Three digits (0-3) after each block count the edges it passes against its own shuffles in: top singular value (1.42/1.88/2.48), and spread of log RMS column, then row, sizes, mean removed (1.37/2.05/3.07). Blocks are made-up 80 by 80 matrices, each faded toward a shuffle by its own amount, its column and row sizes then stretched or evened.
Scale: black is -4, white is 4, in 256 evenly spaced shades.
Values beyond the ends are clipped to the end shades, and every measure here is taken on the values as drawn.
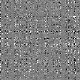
1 3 2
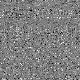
1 0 2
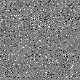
1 0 2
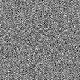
2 0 0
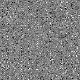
0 2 1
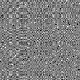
3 1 1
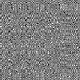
3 1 1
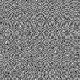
3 1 0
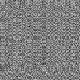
3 1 0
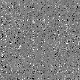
1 2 1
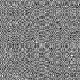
3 0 0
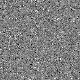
0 1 1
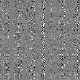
2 3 1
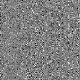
2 2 0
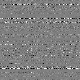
2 0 3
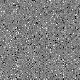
2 1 0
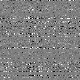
1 1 3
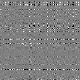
3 2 3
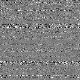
1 0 3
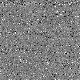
0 0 2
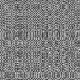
3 2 0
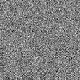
2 0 1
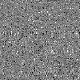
2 1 1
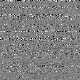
0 0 3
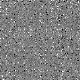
1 2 1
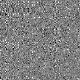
2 2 1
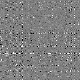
2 2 2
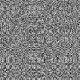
3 2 0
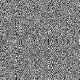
2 2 0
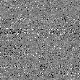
1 1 2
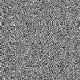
2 1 0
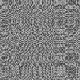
3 1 1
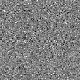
2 0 1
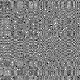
3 0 0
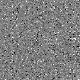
1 1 0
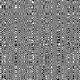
3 3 2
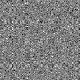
2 1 0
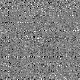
1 1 2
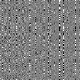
3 3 1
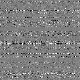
2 0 3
